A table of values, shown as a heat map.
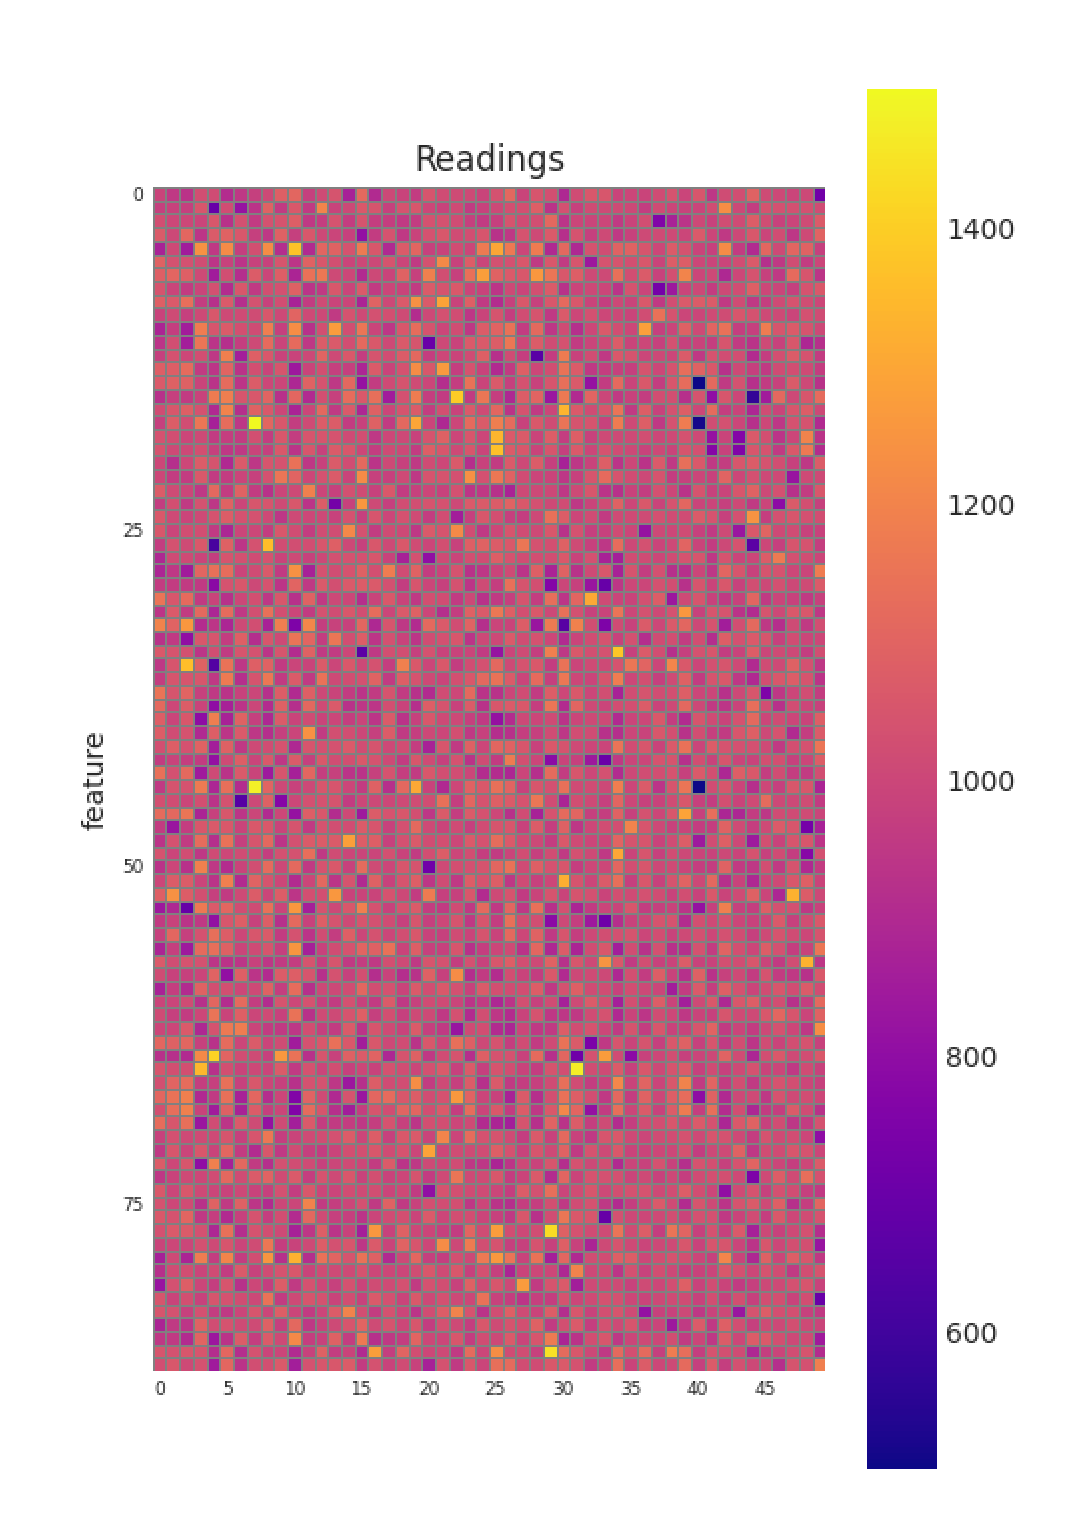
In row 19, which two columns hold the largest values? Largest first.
25, 48
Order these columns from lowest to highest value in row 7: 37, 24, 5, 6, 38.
37, 38, 5, 24, 6
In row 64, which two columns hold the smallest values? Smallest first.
31, 35
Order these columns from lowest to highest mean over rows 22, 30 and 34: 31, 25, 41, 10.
25, 10, 41, 31
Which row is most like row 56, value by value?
28
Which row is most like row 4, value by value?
79
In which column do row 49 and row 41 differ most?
48
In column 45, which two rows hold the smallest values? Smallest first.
37, 15
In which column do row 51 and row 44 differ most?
40
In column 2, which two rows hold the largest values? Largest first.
35, 32
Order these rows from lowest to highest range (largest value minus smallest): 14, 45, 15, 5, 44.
5, 45, 14, 15, 44
